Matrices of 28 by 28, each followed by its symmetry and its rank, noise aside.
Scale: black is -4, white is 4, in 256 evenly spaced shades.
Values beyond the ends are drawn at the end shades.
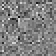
no symmetry, rank four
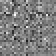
no symmetry, rank five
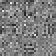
symmetric, rank five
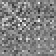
symmetric, rank three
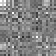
symmetric, rank three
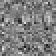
no symmetry, rank five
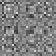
symmetric, rank three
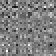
no symmetry, rank three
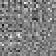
antisymmetric, rank four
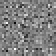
no symmetry, rank five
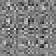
no symmetry, rank three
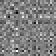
no symmetry, rank four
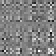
no symmetry, rank three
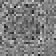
symmetric, rank four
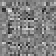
no symmetry, rank three
